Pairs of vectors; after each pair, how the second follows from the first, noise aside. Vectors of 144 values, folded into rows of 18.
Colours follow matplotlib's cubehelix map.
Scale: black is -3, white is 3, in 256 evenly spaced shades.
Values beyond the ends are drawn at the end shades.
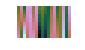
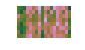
wrapped around, shrunk.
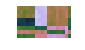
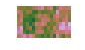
wrapped around, negated, shrunk.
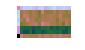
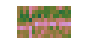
wrapped around, shrunk.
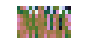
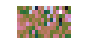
partly zeroed.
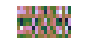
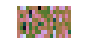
wrapped around, negated, partly zeroed.
